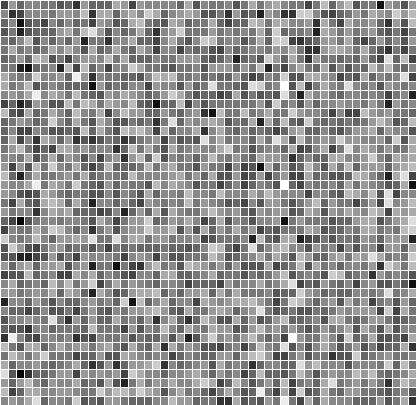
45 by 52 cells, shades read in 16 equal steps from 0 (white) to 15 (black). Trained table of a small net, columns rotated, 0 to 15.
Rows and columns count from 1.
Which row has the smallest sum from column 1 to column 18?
27
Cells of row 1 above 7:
28
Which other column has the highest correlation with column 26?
42
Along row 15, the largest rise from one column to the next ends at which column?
26
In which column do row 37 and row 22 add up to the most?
4
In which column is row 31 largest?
47
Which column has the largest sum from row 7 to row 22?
12
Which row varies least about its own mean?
37
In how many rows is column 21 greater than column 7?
27
